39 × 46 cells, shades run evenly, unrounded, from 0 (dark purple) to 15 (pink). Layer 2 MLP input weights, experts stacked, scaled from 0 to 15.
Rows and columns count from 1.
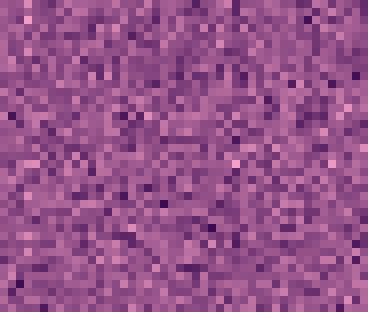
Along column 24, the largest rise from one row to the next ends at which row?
31
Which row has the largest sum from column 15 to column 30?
21
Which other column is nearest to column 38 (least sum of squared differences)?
18
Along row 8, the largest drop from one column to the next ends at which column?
11
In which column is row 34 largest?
20
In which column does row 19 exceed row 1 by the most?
46
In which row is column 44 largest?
14
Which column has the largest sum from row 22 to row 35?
4
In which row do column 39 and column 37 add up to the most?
12
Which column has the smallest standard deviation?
1
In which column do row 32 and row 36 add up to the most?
45
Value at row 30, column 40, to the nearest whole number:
6
